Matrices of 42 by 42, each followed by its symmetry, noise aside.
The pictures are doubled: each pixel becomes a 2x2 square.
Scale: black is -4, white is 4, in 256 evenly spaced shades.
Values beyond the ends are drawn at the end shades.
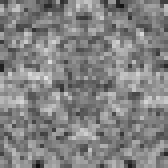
mirrored left to right.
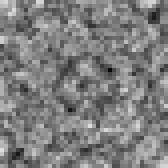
symmetric.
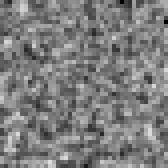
no symmetry.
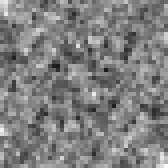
same after a half turn.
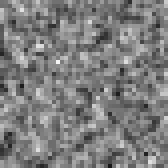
no symmetry.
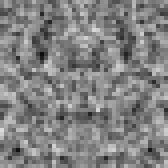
mirrored left to right.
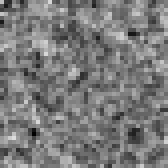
symmetric.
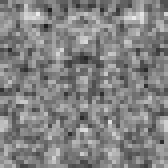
mirrored left to right.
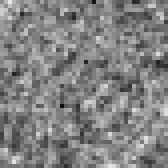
symmetric.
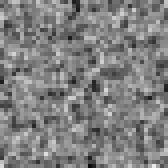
same after a half turn.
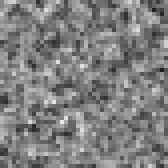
no symmetry.
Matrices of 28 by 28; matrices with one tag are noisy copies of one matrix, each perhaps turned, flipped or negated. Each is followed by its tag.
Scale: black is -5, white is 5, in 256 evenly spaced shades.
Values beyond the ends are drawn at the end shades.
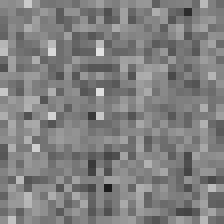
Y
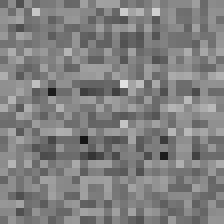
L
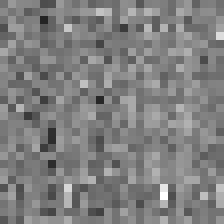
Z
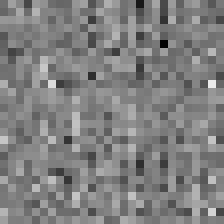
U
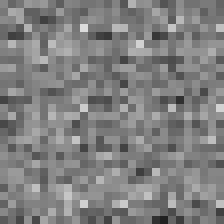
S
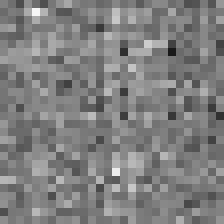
Y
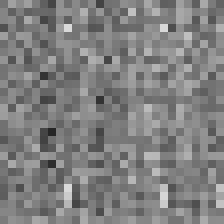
Z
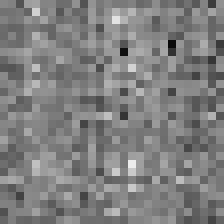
Y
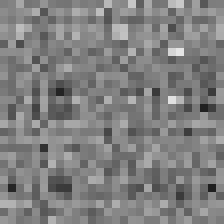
Y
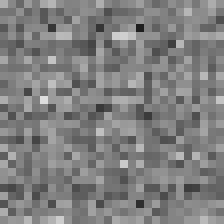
S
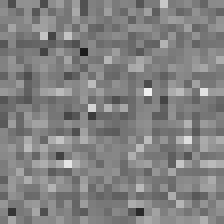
U
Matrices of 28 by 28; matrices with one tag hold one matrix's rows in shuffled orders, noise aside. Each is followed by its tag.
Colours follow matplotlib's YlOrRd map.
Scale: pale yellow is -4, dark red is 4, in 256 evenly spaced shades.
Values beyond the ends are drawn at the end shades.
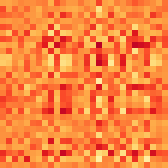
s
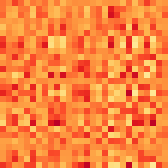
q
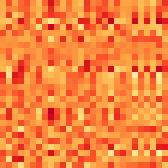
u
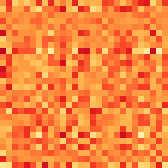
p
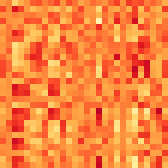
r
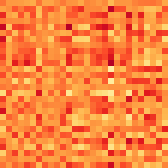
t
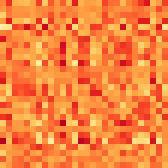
p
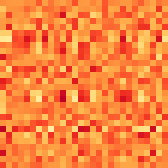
p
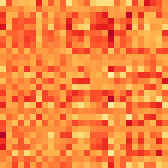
t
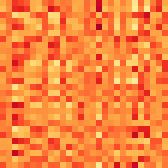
r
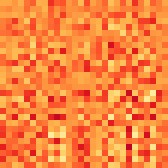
q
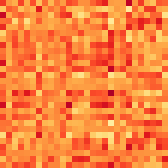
t
